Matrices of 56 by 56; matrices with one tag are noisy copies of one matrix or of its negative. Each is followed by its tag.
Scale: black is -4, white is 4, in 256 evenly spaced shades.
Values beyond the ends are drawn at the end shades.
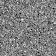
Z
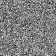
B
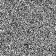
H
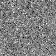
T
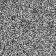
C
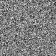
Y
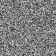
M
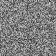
Y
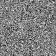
Y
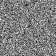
Z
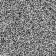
H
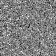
B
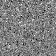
B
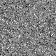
Z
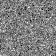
H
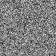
M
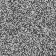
T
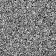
T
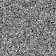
Z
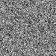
Z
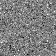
H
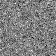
B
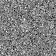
C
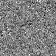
B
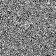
B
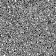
Z
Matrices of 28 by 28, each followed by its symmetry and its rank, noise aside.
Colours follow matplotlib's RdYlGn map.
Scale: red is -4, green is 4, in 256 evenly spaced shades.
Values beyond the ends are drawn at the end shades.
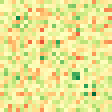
symmetric, rank seven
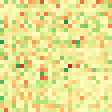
antisymmetric, rank six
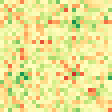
symmetric, rank seven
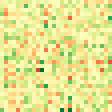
no symmetry, rank seven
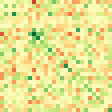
symmetric, rank eight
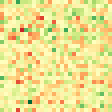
no symmetry, rank seven
